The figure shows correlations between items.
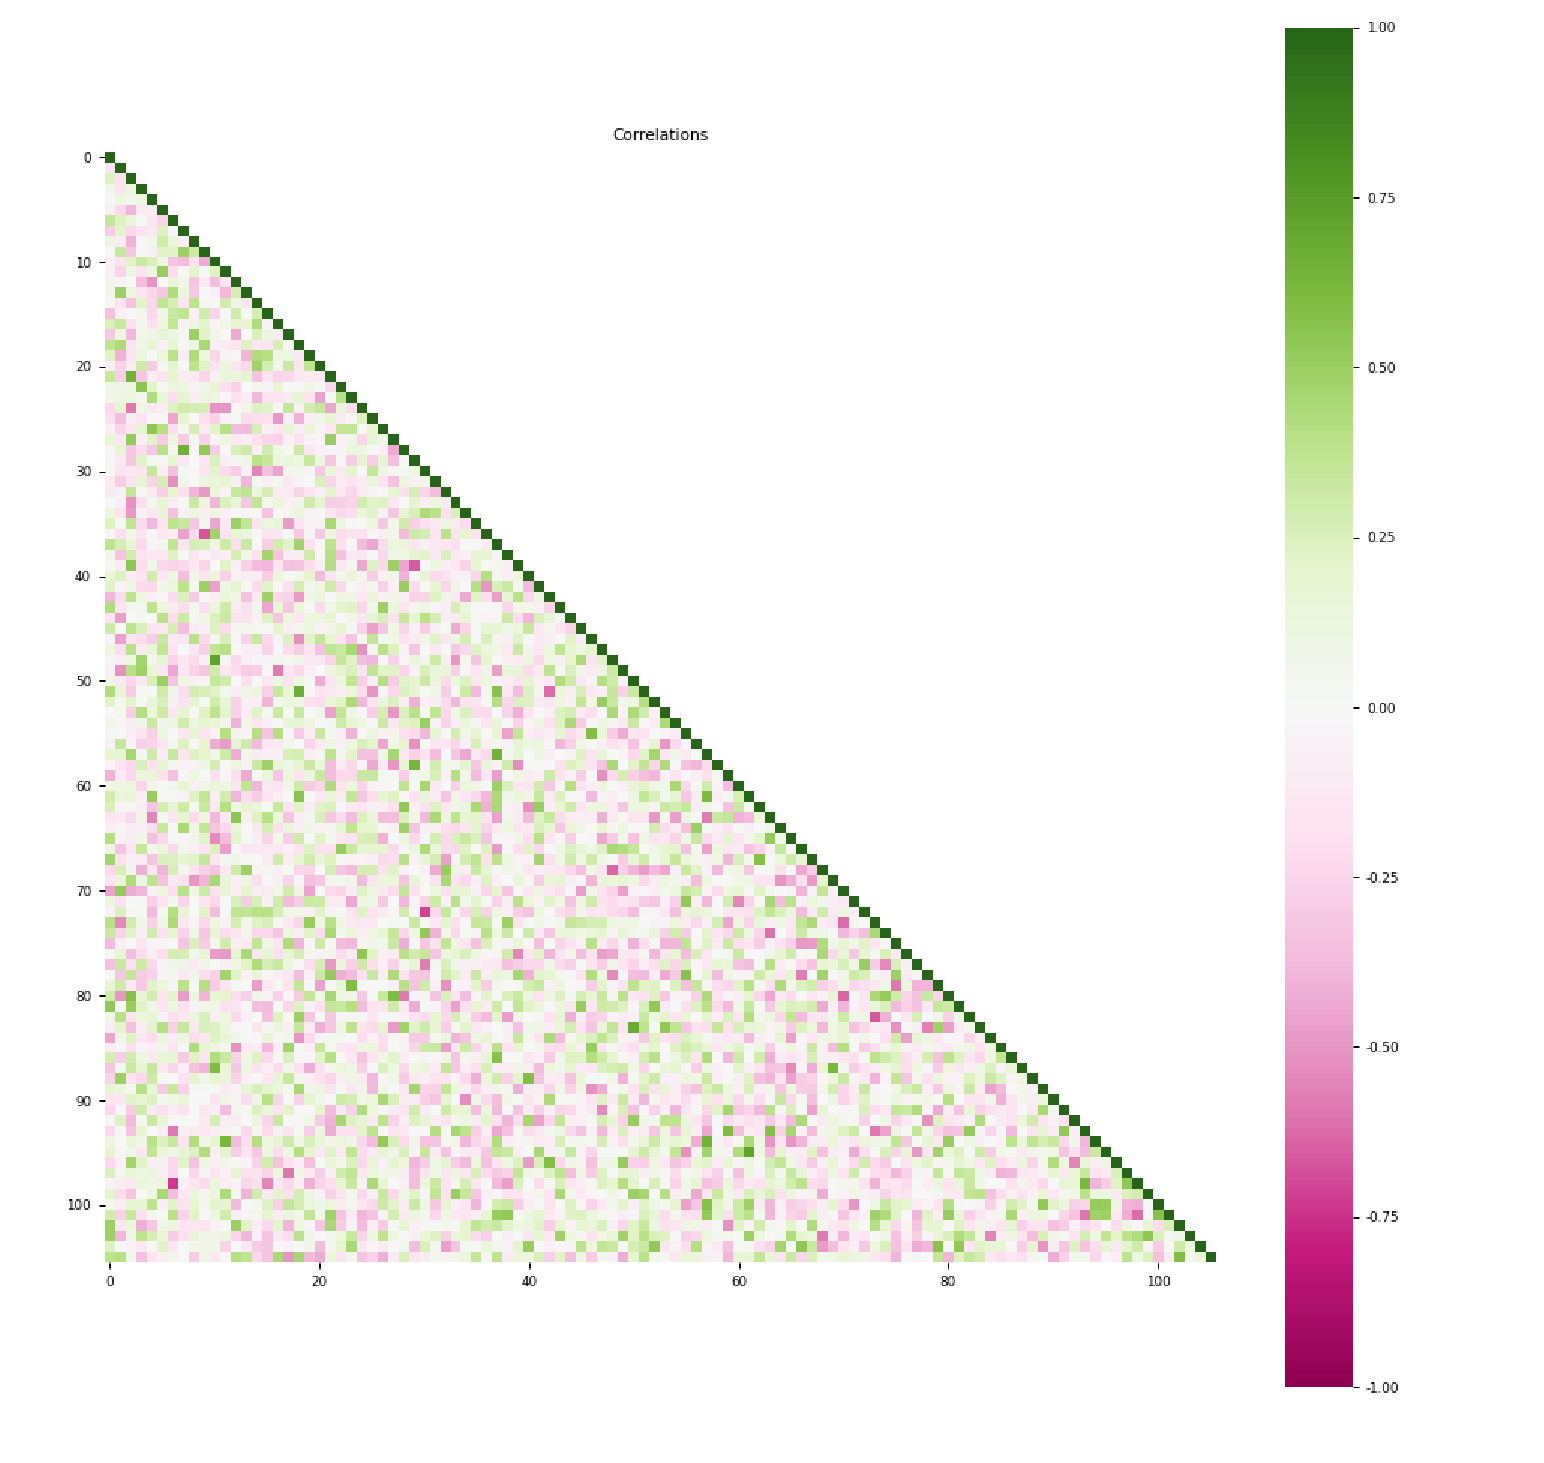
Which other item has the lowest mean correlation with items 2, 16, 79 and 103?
75
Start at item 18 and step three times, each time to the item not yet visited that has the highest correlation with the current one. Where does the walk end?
57
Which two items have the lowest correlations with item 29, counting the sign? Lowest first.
39, 56
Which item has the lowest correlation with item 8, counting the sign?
69
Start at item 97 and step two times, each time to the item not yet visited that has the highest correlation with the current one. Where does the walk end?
93
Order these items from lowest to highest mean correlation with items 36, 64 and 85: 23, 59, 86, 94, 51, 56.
94, 59, 23, 51, 86, 56
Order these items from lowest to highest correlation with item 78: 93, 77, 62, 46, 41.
77, 93, 41, 62, 46
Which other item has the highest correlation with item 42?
96
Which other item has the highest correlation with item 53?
83
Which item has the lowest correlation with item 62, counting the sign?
40
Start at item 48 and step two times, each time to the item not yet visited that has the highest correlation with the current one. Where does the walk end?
87
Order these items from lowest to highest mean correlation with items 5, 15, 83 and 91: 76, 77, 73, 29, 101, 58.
101, 73, 76, 77, 29, 58
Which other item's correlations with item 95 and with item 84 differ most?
61
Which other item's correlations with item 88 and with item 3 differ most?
49
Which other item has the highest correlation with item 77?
72
